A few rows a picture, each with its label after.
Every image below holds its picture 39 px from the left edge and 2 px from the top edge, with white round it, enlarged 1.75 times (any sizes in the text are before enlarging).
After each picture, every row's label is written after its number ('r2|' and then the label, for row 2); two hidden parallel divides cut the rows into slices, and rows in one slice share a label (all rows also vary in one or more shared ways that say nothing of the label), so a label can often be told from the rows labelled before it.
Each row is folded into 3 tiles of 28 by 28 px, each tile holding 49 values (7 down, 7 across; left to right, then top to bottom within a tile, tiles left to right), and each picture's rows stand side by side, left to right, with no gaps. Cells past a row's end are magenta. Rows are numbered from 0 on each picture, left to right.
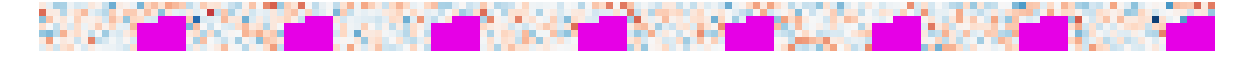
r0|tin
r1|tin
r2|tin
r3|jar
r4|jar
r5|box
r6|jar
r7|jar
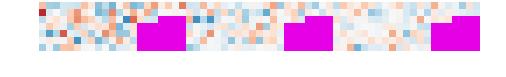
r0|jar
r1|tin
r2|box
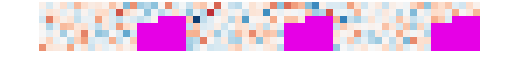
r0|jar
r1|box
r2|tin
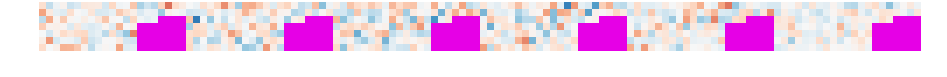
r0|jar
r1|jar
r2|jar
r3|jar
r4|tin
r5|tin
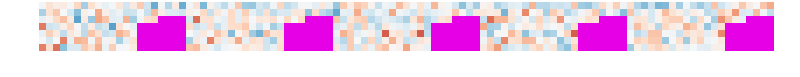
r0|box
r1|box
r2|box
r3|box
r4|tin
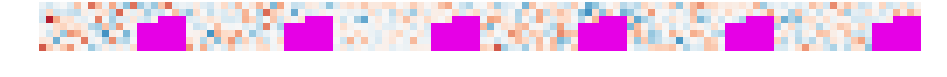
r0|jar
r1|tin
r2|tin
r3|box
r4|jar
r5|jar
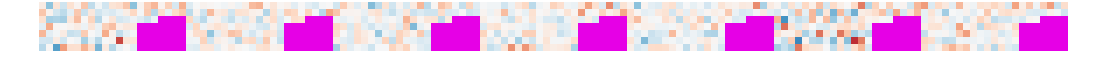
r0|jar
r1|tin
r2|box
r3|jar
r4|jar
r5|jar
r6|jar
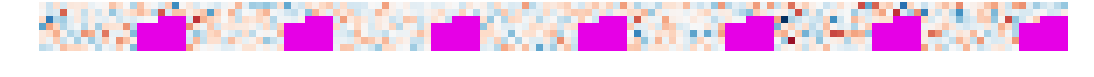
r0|jar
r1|tin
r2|box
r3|jar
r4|jar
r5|box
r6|tin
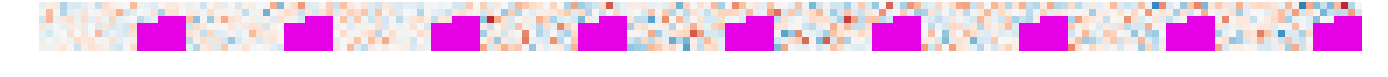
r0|tin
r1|tin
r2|box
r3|jar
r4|jar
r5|box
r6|jar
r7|jar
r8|jar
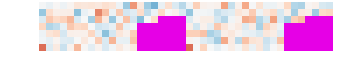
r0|tin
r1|tin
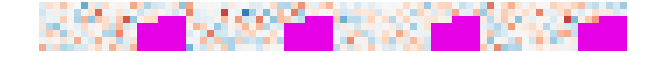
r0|box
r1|tin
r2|tin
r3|box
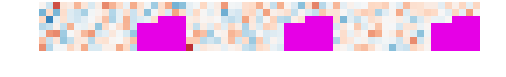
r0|jar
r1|jar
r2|jar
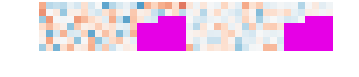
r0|jar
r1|jar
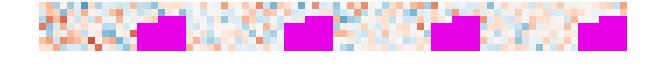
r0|box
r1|jar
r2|tin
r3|jar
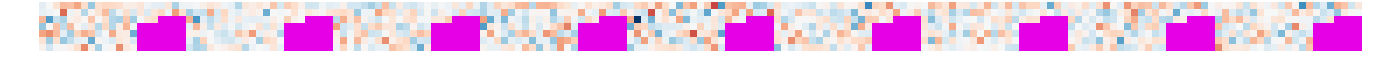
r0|jar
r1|tin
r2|box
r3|jar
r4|tin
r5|tin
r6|box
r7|jar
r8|jar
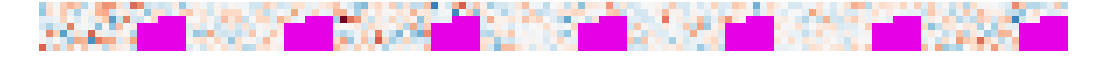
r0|tin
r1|tin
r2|jar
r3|jar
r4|tin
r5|tin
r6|box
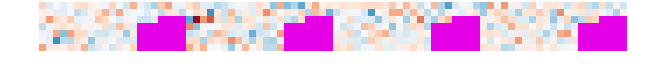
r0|jar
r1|tin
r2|tin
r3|box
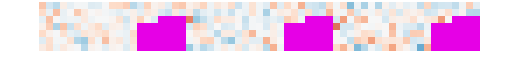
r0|tin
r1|tin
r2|box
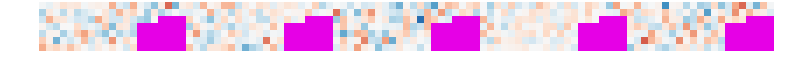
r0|jar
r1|jar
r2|tin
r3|tin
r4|box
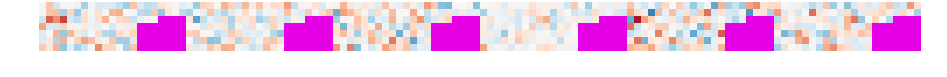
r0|box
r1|jar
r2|box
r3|tin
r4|tin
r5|box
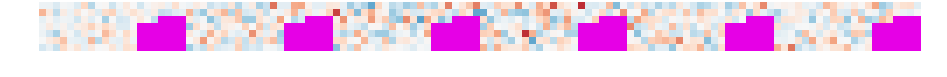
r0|tin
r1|tin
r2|tin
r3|jar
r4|box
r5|box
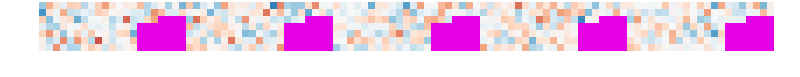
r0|box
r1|jar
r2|box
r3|jar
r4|jar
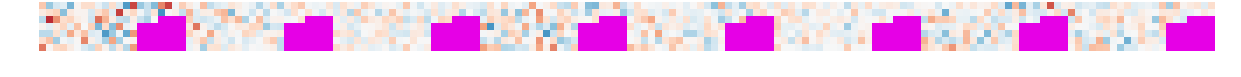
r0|jar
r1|tin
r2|tin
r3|box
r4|tin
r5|tin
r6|jar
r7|jar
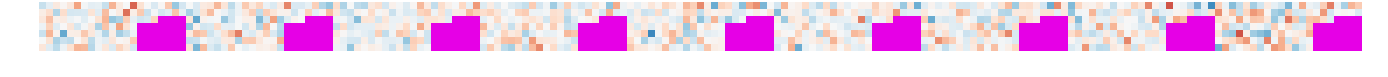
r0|jar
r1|tin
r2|jar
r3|box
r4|jar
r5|box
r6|box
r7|box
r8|box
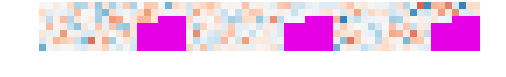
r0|box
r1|tin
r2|box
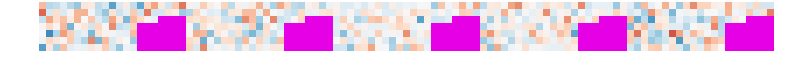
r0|tin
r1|tin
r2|jar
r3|tin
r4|jar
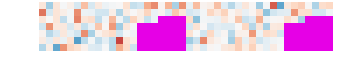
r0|jar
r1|box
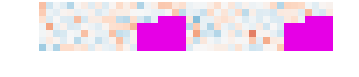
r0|jar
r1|tin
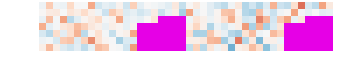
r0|box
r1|box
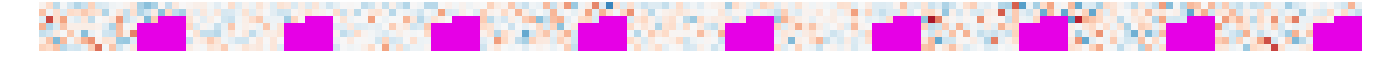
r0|box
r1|tin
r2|tin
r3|box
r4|tin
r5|tin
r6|jar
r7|jar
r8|box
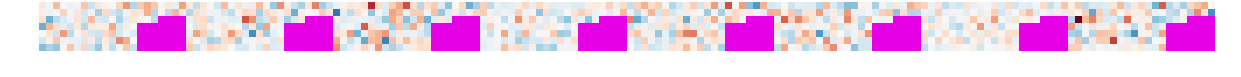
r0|jar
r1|jar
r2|jar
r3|jar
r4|box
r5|box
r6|tin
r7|tin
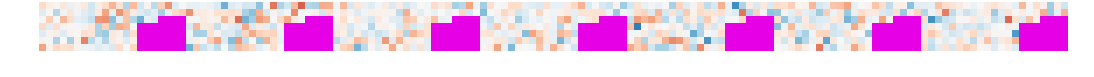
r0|jar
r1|box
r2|box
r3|box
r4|box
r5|jar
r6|tin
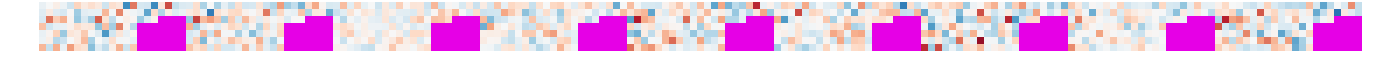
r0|jar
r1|tin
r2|box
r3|jar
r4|jar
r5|box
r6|box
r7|tin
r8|box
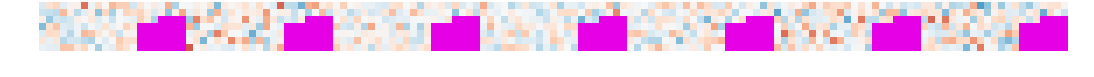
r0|jar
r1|tin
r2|tin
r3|jar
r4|jar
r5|tin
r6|box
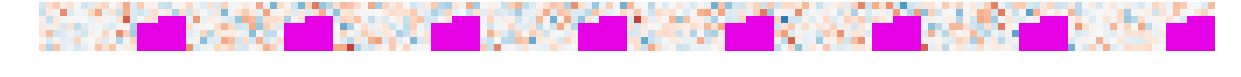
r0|box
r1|jar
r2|box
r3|tin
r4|jar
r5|box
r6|tin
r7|tin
